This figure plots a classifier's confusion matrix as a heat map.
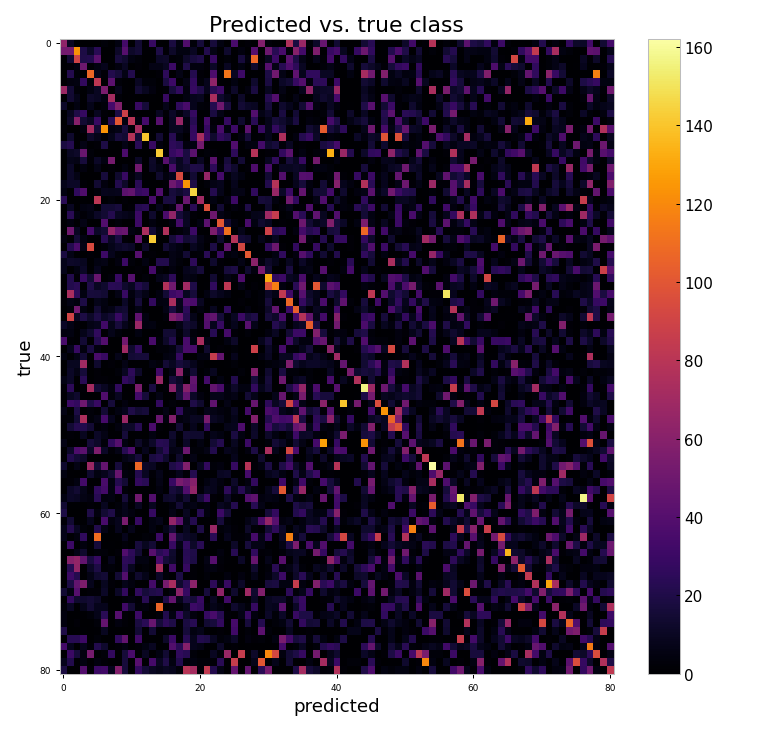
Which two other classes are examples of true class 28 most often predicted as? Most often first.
48, 67
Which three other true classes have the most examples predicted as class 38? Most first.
51, 11, 79
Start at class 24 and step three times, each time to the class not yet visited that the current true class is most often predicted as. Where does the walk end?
32
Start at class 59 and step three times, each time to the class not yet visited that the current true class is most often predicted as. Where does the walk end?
6
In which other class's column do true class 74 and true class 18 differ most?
70
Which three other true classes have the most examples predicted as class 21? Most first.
80, 17, 48
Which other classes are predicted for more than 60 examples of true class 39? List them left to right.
9, 28, 48
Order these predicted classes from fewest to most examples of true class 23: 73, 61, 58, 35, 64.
61, 58, 73, 64, 35
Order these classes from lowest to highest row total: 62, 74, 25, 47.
62, 47, 74, 25
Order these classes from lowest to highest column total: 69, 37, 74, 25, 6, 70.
25, 70, 6, 37, 74, 69
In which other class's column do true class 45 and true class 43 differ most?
14
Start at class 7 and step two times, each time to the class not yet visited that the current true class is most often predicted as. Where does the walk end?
31
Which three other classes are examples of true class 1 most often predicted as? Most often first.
2, 69, 72
